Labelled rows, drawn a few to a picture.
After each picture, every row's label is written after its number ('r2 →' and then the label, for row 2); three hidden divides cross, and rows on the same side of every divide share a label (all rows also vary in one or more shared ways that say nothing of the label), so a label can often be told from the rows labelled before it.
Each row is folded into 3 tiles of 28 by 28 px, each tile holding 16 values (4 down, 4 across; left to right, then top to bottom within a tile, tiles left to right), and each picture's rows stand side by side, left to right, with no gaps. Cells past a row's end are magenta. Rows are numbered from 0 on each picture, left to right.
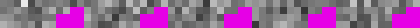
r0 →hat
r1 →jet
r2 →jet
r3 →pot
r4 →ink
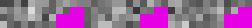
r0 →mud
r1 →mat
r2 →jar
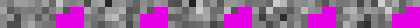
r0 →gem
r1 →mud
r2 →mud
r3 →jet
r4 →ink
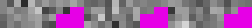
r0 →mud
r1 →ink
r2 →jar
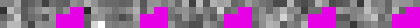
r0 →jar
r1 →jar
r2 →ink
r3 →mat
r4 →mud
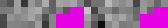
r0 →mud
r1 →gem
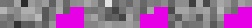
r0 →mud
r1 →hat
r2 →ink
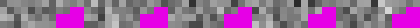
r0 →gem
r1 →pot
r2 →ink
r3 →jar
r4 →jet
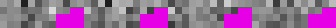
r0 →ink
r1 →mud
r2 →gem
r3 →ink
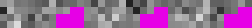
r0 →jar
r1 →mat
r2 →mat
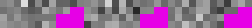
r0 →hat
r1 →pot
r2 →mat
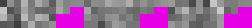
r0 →gem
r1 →gem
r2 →ink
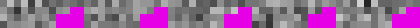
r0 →pot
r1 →ink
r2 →hat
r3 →gem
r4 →pot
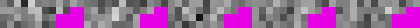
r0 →mud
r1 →mat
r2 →jet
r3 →jet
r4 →ink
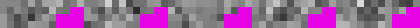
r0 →jet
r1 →pot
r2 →gem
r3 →jet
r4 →hat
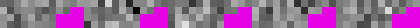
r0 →gem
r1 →pot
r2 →mat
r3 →pot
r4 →ink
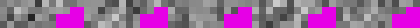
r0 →jet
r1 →mat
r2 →gem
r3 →jet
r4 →mat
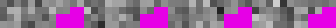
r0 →ink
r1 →gem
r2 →pot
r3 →hat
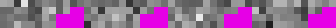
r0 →hat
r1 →mat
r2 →mat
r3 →gem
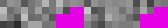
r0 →gem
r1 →gem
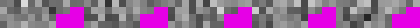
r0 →pot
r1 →ink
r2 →ink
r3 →gem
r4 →jet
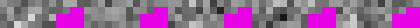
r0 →mat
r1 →mud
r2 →pot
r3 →jet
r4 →jar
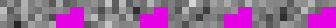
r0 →gem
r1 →pot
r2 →jet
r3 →jet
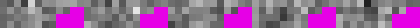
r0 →mud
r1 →ink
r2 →gem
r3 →jet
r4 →hat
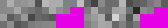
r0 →jet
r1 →mat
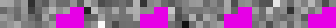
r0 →hat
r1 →jar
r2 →gem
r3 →jet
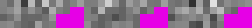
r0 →ink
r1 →jet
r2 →ink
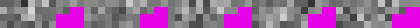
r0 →mud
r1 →jet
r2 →ink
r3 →mat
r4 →gem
